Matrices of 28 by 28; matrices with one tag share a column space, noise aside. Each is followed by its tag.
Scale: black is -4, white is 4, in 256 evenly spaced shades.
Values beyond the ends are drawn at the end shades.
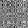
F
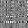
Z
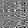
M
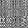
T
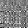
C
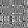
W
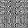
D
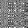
M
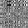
F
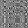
D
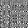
C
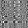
Z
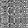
D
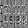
W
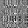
W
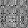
W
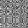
D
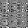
M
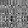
W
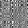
F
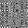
M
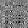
C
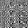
C
